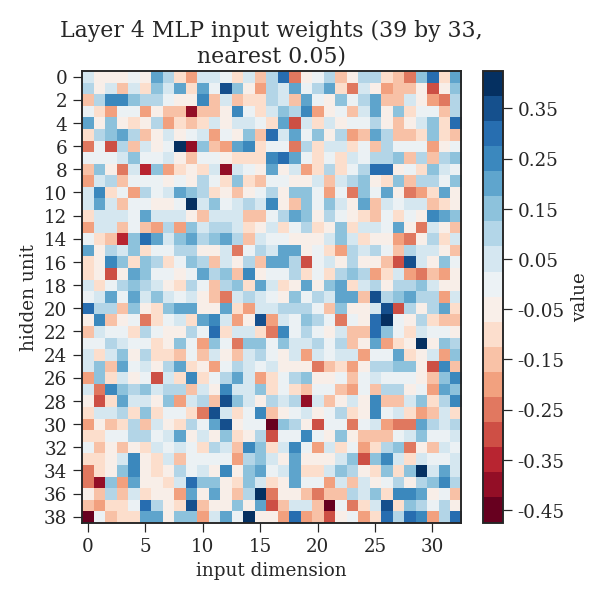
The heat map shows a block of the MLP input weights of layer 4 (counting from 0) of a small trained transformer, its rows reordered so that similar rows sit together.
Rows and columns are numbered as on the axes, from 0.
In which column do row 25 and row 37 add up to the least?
21
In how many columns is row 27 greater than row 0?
14
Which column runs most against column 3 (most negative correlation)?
11
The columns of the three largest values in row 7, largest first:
17, 16, 18
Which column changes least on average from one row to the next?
7
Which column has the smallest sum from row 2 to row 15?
28
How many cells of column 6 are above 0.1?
6
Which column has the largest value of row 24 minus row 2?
27
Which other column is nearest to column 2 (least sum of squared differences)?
20
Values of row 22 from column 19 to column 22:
0.1 0 -0.05 0.05
